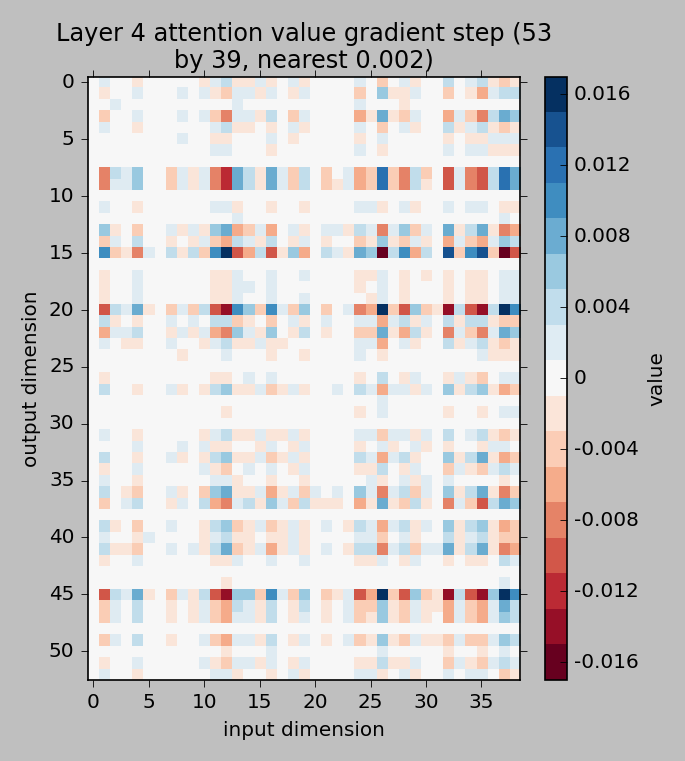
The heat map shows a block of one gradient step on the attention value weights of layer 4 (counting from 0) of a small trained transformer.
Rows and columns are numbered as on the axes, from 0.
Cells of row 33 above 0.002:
8
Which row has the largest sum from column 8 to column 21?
15
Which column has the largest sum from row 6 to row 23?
37
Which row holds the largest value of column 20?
36
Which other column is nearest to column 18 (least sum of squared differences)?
27
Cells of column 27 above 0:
9
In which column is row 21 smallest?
26
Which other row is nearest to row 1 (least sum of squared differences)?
51
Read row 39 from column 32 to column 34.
0.006 -0.002 0.004
